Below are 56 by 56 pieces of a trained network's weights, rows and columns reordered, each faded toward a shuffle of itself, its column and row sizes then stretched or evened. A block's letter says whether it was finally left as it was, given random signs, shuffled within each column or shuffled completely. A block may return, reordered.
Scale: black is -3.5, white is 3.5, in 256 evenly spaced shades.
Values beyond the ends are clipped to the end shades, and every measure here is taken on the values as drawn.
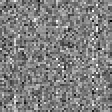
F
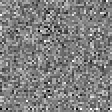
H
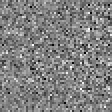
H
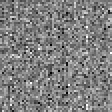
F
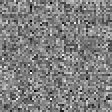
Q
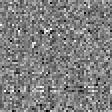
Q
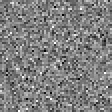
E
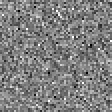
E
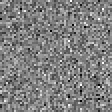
F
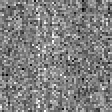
F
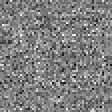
Q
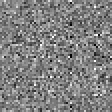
H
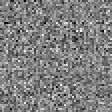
H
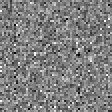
F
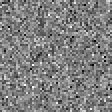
E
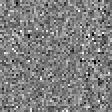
H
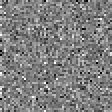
H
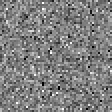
F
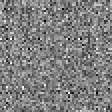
Q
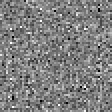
F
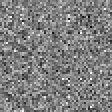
Q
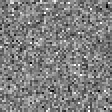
E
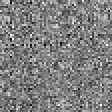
Q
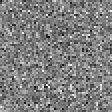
H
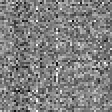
Q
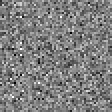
H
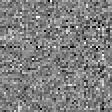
Q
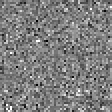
H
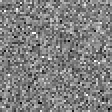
E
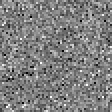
E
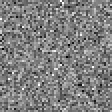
E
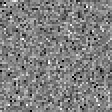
E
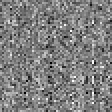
Q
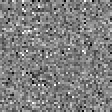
Q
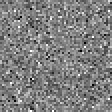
F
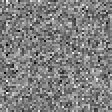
F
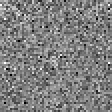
H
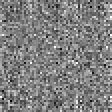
Q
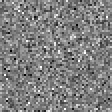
E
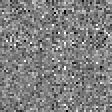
Q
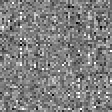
Q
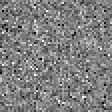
F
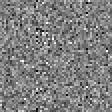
F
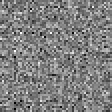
Q
